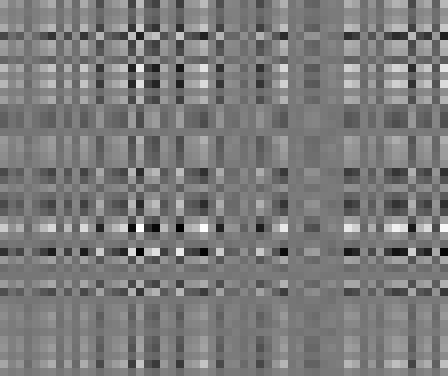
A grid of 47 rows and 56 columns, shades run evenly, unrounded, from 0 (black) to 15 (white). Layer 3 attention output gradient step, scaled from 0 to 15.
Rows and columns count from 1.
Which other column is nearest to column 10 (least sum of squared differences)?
31
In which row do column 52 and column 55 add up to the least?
29
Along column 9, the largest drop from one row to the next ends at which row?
5
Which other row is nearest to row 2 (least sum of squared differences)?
21
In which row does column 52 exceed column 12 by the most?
32
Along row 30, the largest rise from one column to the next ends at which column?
18
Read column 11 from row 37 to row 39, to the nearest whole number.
4 7 8
